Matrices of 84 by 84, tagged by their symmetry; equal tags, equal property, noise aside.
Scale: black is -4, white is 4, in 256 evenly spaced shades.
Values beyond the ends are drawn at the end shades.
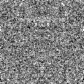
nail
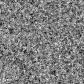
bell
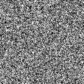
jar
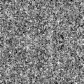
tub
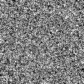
bell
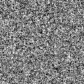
jar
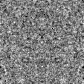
nail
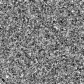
bell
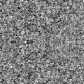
tub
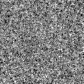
jar
